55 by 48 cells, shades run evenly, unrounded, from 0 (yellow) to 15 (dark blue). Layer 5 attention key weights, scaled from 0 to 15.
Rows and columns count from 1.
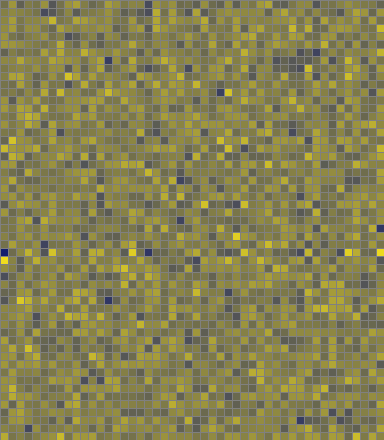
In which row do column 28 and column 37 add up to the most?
32
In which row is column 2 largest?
13
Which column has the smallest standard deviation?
15
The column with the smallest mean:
48
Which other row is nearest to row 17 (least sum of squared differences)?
27
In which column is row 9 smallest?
39
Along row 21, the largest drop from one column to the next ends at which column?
34
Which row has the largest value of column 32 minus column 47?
29
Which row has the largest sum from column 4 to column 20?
2
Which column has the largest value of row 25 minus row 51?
22
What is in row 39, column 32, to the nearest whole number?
5
